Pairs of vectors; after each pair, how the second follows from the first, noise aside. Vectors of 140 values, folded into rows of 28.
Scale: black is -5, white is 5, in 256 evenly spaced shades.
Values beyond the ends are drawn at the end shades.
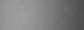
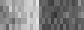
wrapped around, negated, scaled up.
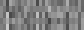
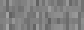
shrunk.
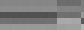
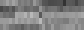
wrapped around.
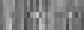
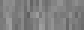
shrunk.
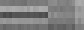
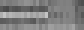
negated.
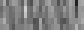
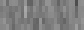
shrunk.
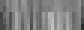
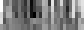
reversed, negated, scaled up.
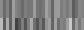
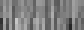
negated.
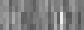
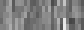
wrapped around.
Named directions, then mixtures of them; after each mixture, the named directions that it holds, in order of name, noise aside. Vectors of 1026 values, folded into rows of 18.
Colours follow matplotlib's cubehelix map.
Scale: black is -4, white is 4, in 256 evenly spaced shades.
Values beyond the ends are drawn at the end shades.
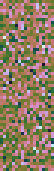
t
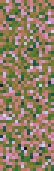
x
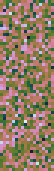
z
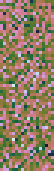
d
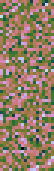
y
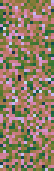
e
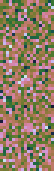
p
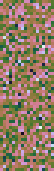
t.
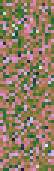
d, y.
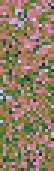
p, t.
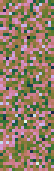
z.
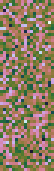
x, z.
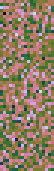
d, e.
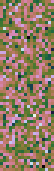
e, z.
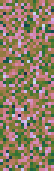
d, e, y.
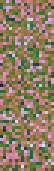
x.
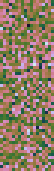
d, e, x.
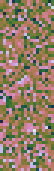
p.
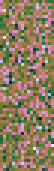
t.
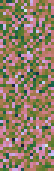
d.
